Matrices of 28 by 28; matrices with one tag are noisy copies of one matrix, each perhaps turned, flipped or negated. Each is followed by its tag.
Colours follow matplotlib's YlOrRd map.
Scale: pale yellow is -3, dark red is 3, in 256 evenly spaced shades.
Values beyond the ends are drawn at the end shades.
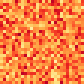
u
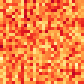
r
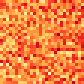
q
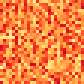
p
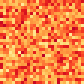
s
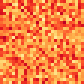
s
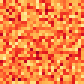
p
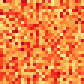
u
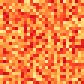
p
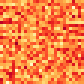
r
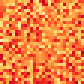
q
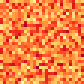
p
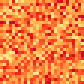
u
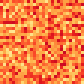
r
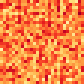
r
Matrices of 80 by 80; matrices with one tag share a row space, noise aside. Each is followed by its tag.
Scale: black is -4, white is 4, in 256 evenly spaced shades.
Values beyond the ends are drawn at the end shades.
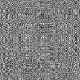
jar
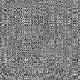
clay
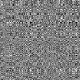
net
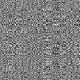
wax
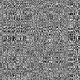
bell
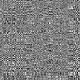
bell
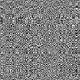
net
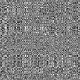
clay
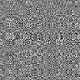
net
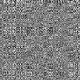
bell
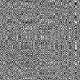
jar
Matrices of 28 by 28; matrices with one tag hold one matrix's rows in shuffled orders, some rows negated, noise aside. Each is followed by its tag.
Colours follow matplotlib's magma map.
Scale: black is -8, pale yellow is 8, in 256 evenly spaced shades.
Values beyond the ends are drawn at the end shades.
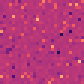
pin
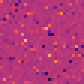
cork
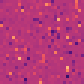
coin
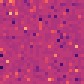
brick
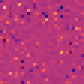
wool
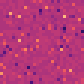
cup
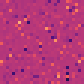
coin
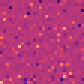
cup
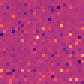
pin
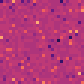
pin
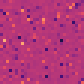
wool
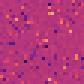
cork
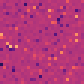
brick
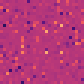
wool
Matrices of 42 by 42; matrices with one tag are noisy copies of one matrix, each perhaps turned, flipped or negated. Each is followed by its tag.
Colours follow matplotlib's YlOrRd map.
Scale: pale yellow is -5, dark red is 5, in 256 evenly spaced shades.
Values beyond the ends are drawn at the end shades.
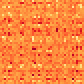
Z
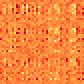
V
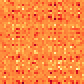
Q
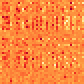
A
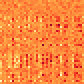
A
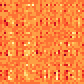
V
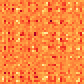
Z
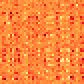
Q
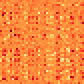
Q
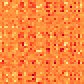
Z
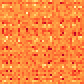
Z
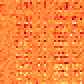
A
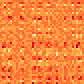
Z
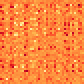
Q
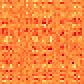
Z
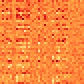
A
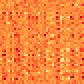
Q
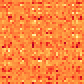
Z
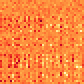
A
